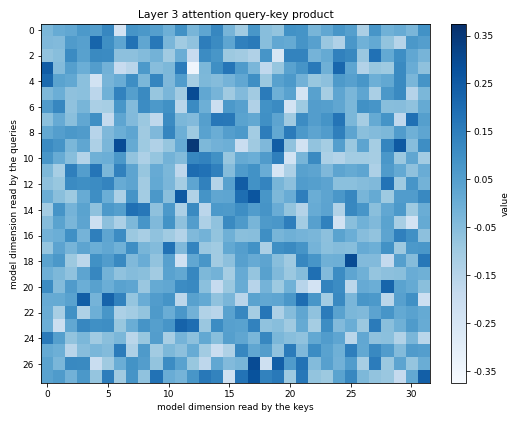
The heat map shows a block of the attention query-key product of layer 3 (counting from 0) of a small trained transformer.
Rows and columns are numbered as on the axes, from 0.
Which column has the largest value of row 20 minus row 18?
28
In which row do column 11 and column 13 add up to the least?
14
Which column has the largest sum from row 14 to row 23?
12
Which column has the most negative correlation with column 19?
4
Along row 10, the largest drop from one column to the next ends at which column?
20
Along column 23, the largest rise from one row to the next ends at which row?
22
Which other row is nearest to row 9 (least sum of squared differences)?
5
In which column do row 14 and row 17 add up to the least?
13
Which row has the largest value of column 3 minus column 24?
15
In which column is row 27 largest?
17
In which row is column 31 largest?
27
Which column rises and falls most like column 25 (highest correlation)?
31
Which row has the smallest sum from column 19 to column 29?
10
